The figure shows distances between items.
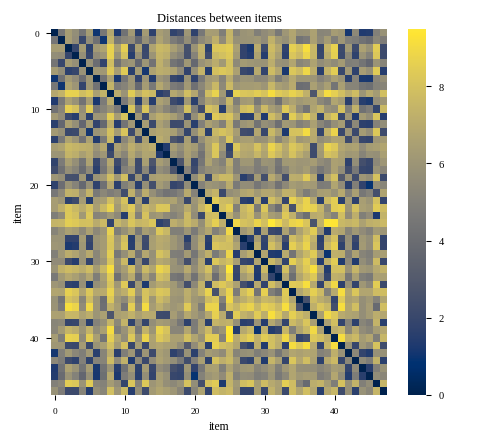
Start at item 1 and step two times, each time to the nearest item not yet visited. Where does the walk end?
4
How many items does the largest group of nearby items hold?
15
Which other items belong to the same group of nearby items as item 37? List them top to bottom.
8, 15, 16, 25
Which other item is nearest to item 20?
45
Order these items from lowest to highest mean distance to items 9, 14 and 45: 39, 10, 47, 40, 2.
10, 39, 47, 2, 40
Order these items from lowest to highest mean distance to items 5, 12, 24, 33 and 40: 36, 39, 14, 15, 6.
6, 14, 36, 39, 15
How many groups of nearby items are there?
8
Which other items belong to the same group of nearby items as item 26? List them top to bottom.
29, 31, 32, 39
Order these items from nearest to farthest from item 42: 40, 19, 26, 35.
26, 19, 35, 40
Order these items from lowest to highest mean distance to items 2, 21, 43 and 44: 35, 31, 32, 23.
32, 35, 31, 23
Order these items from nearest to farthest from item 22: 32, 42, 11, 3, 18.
11, 3, 18, 42, 32
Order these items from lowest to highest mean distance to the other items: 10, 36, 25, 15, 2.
2, 10, 15, 36, 25
